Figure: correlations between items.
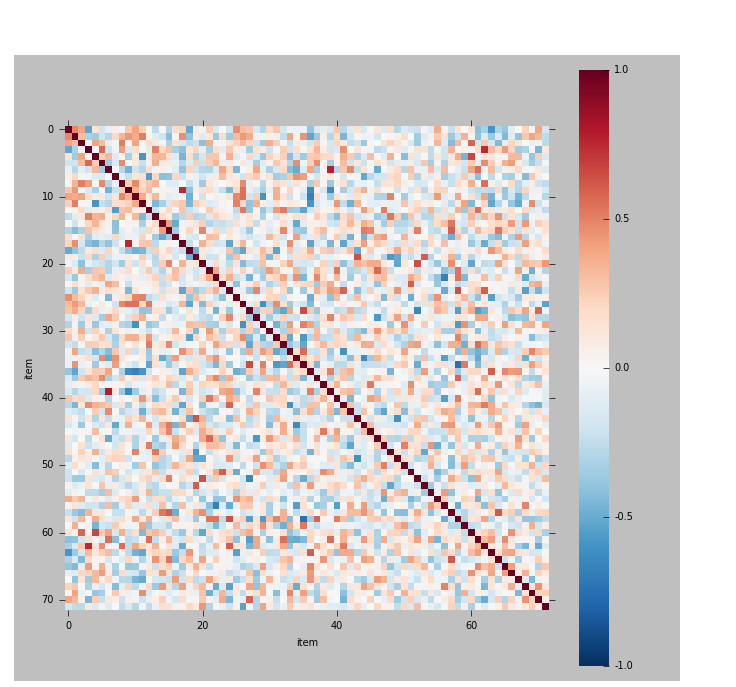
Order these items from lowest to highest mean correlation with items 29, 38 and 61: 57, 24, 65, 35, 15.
35, 24, 57, 15, 65
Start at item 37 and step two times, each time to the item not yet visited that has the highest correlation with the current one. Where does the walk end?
24
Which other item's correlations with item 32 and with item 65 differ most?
29
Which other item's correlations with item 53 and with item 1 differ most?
36
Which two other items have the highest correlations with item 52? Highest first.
20, 15
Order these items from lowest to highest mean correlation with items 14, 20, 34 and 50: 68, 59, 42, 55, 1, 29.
42, 55, 1, 59, 68, 29
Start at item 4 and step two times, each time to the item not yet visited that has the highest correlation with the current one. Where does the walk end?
2
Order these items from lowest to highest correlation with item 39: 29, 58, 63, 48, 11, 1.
1, 48, 11, 58, 29, 63
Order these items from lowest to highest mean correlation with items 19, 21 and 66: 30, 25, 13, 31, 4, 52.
52, 13, 30, 25, 4, 31
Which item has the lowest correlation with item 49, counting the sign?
43
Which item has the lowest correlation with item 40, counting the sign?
56
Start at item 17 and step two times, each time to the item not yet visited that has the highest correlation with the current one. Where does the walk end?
26
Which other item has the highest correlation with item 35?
27
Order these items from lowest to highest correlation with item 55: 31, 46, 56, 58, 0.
46, 58, 31, 56, 0
